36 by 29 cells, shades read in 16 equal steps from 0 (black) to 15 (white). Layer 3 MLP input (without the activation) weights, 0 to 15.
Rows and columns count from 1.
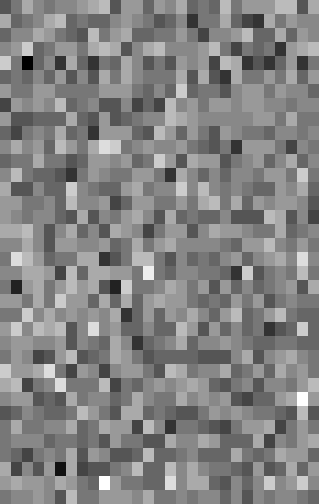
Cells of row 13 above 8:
8
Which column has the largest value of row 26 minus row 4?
26
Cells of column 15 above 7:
13
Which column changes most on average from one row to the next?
10
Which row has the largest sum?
35
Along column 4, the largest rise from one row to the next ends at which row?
27
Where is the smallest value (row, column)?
5, 3
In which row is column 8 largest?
30
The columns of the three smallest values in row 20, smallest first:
22, 6, 24
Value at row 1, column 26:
11
